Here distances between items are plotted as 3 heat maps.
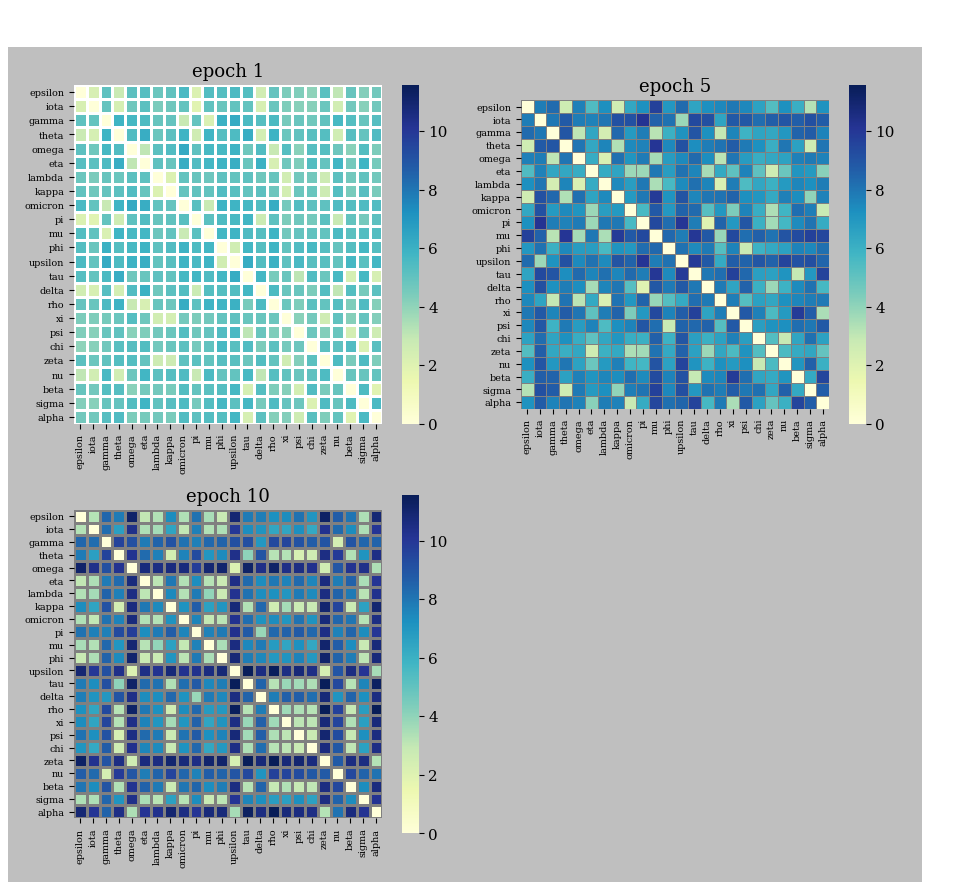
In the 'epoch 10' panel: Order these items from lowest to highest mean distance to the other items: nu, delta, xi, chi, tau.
chi, xi, tau, delta, nu
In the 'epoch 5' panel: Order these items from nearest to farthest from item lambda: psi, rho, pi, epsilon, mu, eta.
rho, mu, psi, eta, epsilon, pi
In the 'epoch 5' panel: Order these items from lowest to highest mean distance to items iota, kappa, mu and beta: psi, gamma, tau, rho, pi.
rho, gamma, tau, psi, pi
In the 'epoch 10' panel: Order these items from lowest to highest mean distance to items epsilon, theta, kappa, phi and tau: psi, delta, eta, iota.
psi, iota, eta, delta
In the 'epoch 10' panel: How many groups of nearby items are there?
5
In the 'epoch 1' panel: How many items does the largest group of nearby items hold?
6
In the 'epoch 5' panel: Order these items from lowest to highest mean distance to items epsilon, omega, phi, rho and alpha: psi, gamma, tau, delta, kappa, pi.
gamma, psi, kappa, delta, pi, tau
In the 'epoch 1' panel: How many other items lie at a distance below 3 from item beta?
3
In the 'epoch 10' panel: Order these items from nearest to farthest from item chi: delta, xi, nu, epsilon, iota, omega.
xi, iota, epsilon, delta, nu, omega
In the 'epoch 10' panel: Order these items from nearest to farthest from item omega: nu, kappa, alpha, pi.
alpha, nu, pi, kappa
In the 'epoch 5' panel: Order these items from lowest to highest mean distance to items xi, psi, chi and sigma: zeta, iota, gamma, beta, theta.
zeta, theta, gamma, beta, iota
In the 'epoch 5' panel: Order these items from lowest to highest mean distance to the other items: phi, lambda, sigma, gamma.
lambda, gamma, phi, sigma
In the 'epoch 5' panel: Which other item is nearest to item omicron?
alpha
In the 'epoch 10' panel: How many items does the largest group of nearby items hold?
8
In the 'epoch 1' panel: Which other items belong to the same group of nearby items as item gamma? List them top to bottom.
omicron, mu
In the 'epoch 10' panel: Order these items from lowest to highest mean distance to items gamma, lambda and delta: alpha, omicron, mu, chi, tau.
omicron, mu, chi, tau, alpha
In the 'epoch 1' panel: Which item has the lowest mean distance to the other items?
iota
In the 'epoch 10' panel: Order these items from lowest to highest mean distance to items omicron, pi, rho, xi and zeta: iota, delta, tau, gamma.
iota, tau, delta, gamma
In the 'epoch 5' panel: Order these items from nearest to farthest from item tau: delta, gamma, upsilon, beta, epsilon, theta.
beta, epsilon, theta, delta, gamma, upsilon
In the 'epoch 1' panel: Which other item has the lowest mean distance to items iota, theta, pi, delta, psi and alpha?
epsilon
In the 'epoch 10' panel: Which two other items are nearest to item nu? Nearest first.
gamma, delta
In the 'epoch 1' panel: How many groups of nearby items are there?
7
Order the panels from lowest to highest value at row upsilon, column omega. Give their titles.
epoch 10, epoch 1, epoch 5
